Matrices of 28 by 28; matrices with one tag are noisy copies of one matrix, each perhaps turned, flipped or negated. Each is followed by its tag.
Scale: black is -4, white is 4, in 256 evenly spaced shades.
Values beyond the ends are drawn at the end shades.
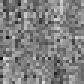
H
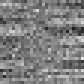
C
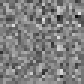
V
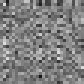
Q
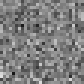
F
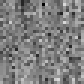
H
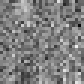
H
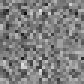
V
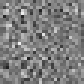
V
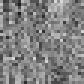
H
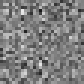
V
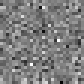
Q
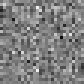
F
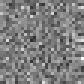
Q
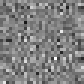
Q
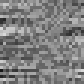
C
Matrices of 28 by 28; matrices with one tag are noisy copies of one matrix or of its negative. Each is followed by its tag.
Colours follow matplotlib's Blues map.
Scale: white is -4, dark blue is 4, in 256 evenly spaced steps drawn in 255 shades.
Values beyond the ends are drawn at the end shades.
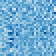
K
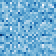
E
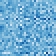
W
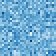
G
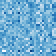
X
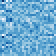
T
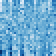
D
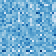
X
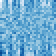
D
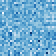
G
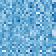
X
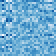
T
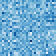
G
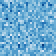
E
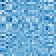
T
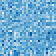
G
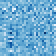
K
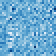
K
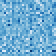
X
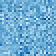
W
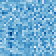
K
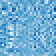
K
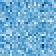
E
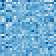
T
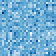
G
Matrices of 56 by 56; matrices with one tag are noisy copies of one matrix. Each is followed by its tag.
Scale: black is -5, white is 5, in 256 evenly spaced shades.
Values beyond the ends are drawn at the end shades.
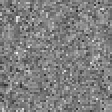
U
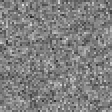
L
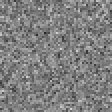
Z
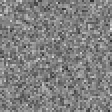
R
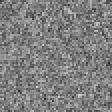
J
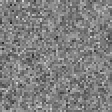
U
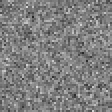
J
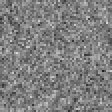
U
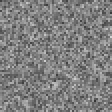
L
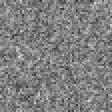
R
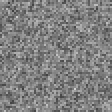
U
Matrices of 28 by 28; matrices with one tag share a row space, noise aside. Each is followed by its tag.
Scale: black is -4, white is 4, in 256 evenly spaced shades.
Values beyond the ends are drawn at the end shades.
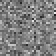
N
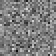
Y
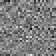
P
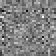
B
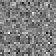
Y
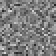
B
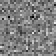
N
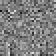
N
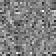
B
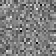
P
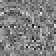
N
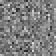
Y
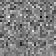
N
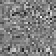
Y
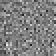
P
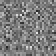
P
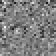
B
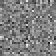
Y
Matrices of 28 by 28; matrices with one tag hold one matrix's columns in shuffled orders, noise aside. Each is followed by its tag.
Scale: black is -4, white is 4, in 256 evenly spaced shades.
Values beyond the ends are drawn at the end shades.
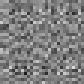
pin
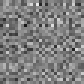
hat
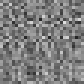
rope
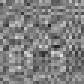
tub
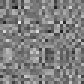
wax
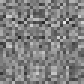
rope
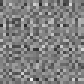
hat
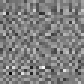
pin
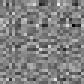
hat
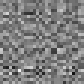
pin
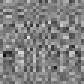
tub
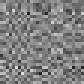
pin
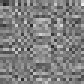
hat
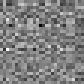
hat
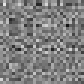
hat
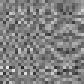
pin
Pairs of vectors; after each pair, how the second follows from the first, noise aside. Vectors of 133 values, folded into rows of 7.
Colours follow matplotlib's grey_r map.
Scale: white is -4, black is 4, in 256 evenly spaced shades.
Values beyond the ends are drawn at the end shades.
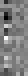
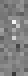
wrapped around, negated, partly zeroed.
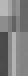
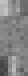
partly zeroed.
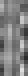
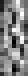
wrapped around, negated, scaled up.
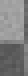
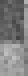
negated.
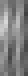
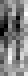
negated, scaled up.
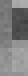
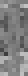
wrapped around, negated, partly zeroed.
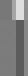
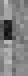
wrapped around, negated.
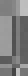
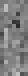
wrapped around, negated, partly zeroed.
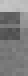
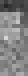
negated.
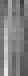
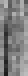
negated.
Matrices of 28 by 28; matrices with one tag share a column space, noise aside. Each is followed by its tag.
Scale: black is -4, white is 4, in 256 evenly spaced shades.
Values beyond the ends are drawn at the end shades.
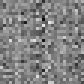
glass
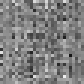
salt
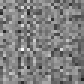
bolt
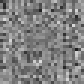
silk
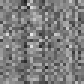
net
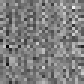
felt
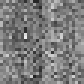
salt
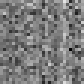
bolt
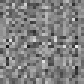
felt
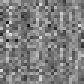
net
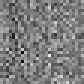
salt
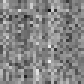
silk
